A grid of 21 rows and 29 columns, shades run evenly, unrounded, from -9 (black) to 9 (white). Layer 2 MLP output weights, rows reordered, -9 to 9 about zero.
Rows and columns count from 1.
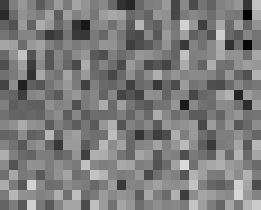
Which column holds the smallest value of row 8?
4
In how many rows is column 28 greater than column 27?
6
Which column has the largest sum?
29
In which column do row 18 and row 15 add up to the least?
24
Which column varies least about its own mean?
8
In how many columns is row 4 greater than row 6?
11
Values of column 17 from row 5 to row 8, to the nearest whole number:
-3 1 -4 1
